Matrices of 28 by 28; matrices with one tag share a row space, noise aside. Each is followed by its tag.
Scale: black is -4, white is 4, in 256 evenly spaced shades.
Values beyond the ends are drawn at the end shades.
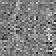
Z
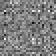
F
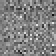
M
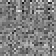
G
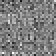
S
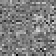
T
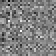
S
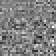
T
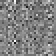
G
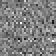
M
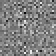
M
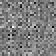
S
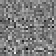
G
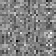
Z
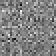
S
